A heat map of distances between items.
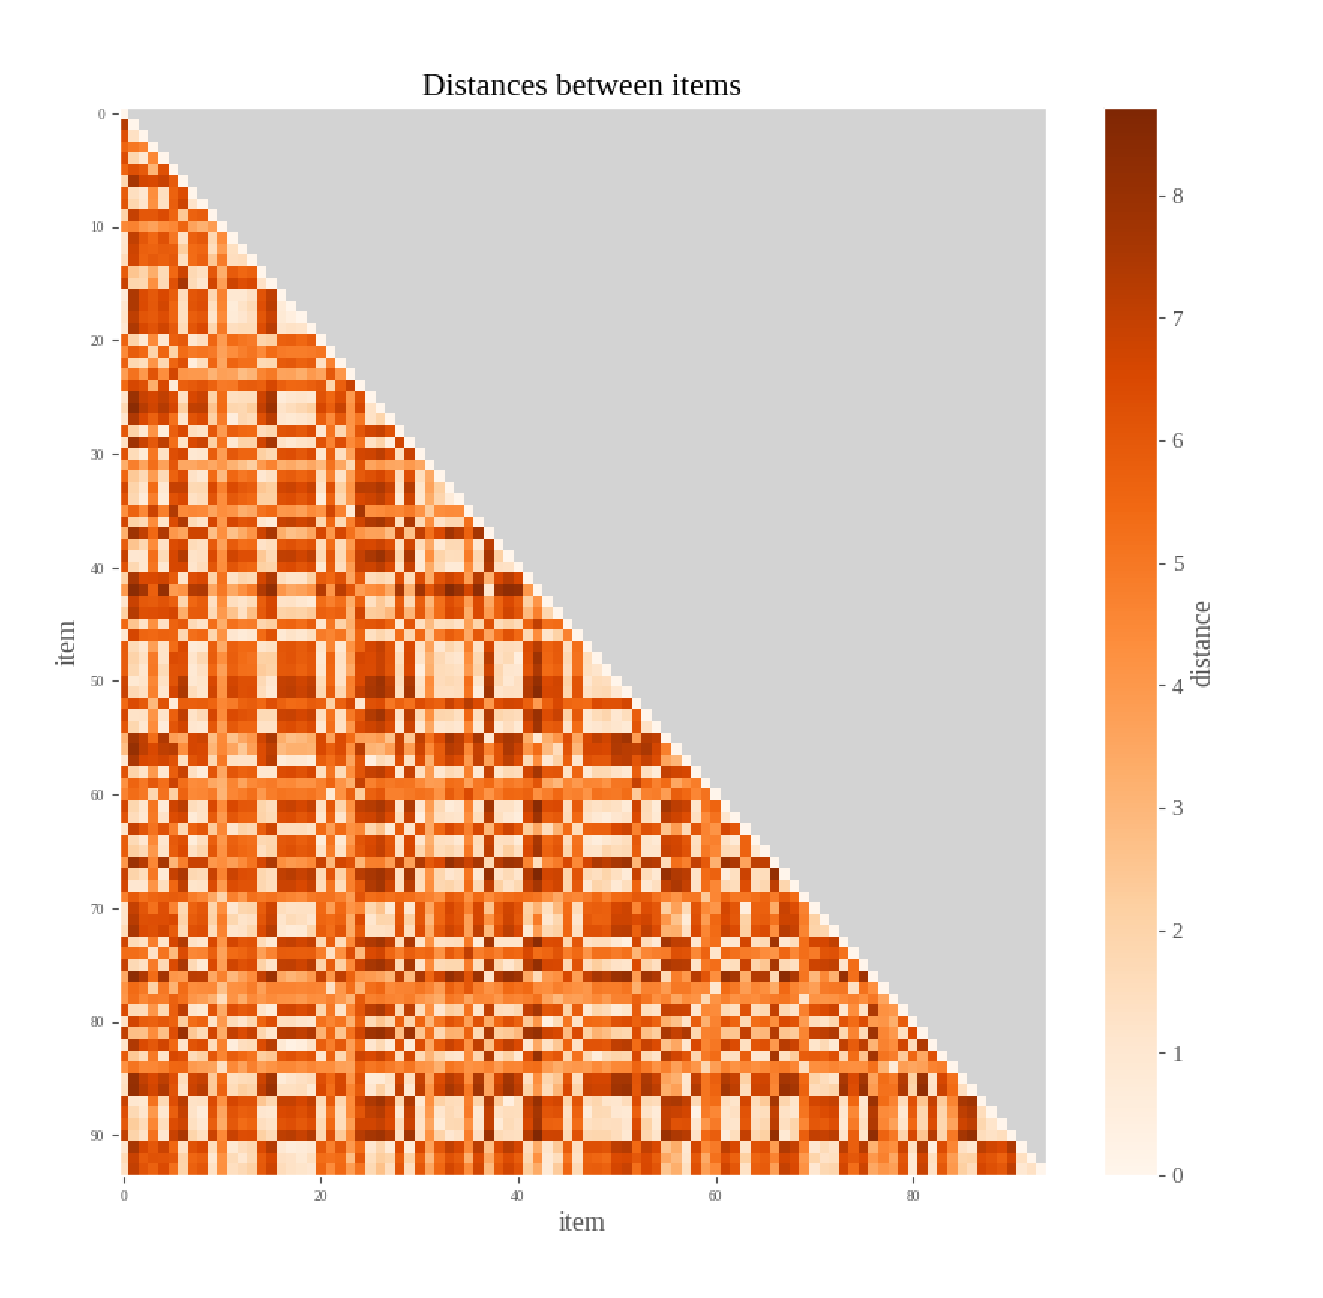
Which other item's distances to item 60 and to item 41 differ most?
74
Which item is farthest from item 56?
1
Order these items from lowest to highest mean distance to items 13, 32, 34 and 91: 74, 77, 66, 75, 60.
75, 77, 60, 74, 66
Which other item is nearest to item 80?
43
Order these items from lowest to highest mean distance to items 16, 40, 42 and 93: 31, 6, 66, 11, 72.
11, 72, 6, 31, 66
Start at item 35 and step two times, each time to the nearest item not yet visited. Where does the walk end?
31
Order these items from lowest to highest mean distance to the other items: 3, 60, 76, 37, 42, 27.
27, 60, 3, 37, 76, 42
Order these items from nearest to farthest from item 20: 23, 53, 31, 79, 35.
53, 79, 31, 23, 35
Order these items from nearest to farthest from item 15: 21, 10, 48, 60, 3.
48, 10, 3, 60, 21
